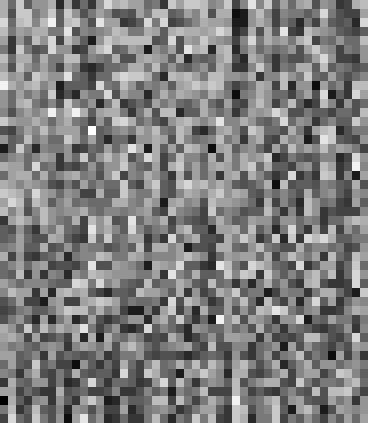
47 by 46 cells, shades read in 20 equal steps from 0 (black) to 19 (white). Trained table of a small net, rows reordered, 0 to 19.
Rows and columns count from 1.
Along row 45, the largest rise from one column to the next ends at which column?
2
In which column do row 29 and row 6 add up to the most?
24
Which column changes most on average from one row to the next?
10
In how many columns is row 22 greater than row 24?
22
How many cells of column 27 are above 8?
27
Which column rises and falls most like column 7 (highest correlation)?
14
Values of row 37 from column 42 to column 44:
6 7 11
